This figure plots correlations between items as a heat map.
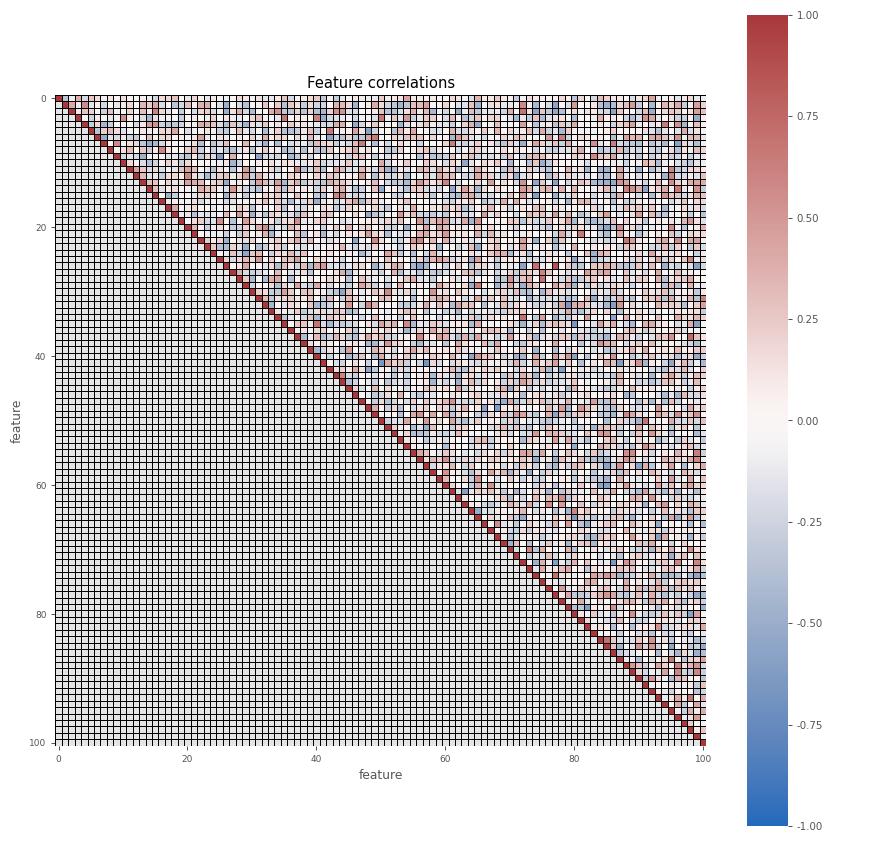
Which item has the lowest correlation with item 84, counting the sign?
60
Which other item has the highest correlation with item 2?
72
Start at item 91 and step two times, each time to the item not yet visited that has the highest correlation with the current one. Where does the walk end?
3
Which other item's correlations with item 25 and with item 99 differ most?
80
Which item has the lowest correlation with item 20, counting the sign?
85
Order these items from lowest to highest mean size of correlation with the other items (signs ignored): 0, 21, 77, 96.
0, 21, 96, 77
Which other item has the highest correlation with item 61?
7
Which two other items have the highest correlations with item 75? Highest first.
28, 27
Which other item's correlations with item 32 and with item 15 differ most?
62
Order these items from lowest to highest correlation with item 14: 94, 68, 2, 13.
2, 68, 13, 94
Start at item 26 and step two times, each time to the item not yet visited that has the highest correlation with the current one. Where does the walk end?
74
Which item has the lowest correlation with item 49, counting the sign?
77
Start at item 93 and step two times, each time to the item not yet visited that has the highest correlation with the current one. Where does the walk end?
37
